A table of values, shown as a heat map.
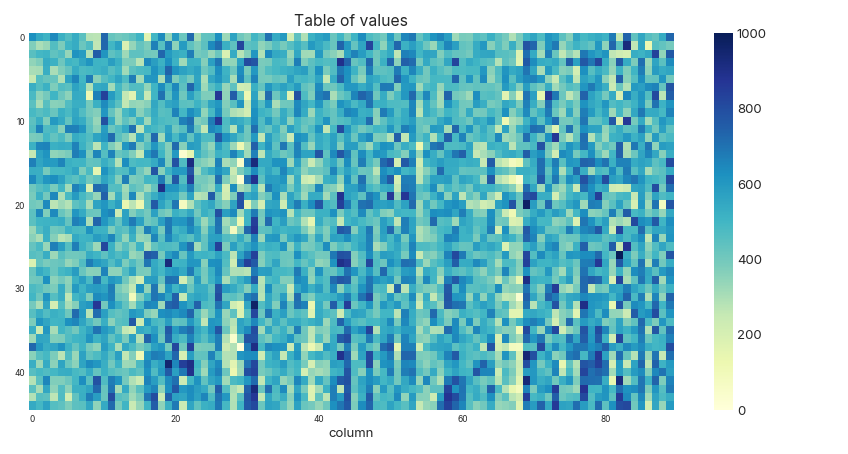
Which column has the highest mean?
31
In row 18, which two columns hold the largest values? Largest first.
18, 87
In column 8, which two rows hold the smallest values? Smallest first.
7, 18
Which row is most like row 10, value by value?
25
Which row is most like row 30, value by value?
12
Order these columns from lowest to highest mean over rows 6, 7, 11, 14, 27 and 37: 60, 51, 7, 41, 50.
51, 41, 60, 7, 50
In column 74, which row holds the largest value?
14
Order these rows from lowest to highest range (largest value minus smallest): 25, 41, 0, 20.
0, 25, 41, 20
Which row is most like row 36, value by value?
23
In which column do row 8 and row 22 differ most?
29
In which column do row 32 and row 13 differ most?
9
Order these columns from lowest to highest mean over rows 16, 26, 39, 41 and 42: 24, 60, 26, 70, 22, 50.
24, 70, 50, 60, 26, 22
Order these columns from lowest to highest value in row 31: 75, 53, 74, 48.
48, 74, 75, 53
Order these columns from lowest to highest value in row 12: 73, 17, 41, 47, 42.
41, 42, 47, 17, 73
